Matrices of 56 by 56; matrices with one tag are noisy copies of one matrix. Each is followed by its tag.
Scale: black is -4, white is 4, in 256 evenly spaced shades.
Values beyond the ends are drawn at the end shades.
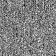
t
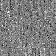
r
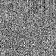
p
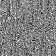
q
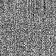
p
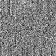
q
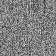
p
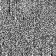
q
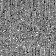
r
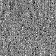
r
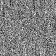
r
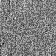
q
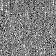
r
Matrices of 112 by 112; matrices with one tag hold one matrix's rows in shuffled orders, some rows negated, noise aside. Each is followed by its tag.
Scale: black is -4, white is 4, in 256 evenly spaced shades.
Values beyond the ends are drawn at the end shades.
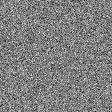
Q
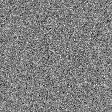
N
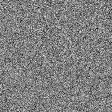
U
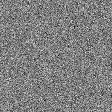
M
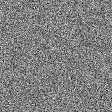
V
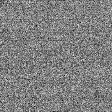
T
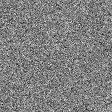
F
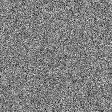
M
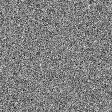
Q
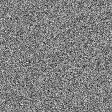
N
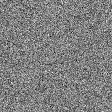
F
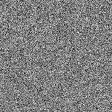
U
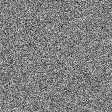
F
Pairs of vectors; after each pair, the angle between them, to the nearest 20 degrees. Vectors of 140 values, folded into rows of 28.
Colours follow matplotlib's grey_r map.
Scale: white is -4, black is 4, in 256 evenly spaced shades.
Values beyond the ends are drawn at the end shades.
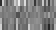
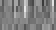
100 degrees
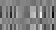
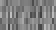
140 degrees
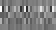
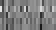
40 degrees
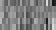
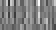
120 degrees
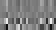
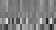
20 degrees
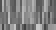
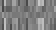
100 degrees
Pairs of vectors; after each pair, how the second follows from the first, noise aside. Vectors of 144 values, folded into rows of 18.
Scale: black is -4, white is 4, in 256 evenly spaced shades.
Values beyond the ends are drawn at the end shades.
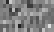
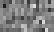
reversed, negated.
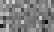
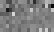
reversed, partly zeroed.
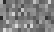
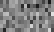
reversed, negated.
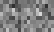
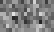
reversed, negated.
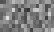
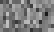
reversed, negated.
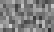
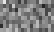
reversed, negated.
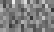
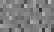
wrapped around, negated, partly zeroed.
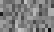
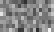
sign-scrambled.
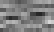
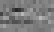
wrapped around, negated, partly zeroed.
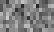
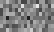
sign-scrambled.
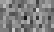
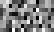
scaled up.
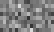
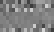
wrapped around, negated, partly zeroed.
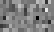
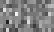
reversed, negated.
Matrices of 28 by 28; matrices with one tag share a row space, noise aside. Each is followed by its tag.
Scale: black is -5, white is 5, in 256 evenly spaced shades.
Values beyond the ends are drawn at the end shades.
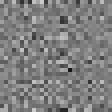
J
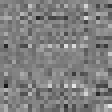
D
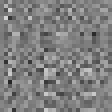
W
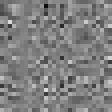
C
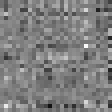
D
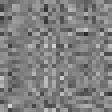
C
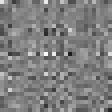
C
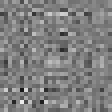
J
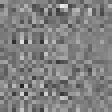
J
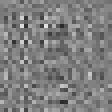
J
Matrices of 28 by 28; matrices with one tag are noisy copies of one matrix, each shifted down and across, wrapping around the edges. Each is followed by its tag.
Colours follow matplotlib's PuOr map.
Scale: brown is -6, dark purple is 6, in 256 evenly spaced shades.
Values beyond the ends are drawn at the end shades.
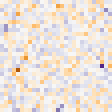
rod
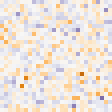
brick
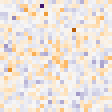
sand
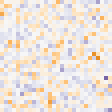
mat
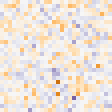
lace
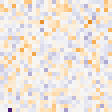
sand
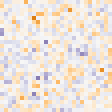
mat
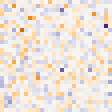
rod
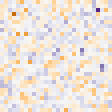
rod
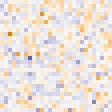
brick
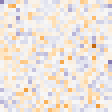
lace
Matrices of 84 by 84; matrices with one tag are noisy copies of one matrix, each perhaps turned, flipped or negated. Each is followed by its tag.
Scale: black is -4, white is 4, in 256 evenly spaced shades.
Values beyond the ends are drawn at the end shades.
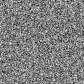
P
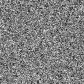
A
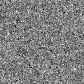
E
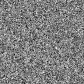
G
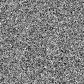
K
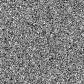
E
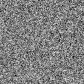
A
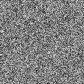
G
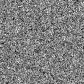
A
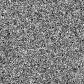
E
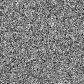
E
